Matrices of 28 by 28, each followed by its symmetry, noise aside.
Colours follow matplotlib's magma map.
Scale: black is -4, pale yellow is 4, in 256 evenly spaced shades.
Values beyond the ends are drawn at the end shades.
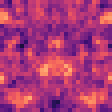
mirrored left to right.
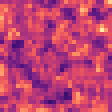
symmetric across the other diagonal.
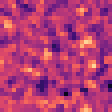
antisymmetric.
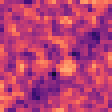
symmetric.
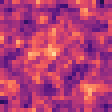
symmetric.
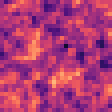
symmetric across the other diagonal.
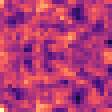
mirrored top to bottom.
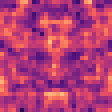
mirrored left to right.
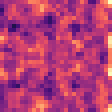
mirrored top to bottom.
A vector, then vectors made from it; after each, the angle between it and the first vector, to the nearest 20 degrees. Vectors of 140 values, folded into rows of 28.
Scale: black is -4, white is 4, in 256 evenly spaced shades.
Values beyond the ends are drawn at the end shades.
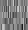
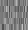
140 degrees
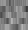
100 degrees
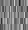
120 degrees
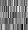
20 degrees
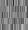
140 degrees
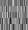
60 degrees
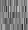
20 degrees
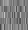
80 degrees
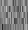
120 degrees
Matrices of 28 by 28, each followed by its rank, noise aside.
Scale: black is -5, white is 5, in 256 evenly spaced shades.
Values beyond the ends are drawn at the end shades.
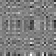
two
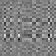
one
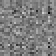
four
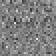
four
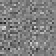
four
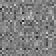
four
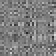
four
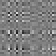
one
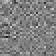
three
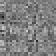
four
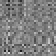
three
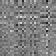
two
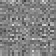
four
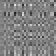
two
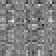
three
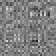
three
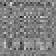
two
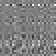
two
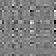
two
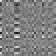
one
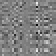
two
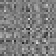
three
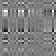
one
